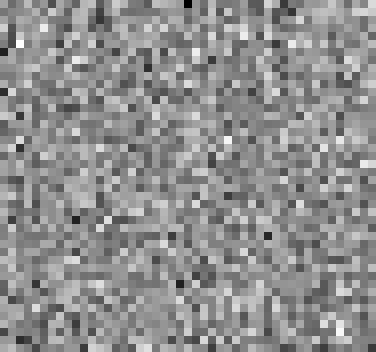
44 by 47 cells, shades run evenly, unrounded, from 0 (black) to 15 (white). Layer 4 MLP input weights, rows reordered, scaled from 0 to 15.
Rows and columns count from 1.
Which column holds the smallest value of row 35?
25
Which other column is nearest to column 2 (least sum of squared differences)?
13
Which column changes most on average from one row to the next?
10
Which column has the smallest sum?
5
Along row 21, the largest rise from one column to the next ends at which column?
46
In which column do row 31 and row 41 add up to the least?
40
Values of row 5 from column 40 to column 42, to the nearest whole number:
8 9 5
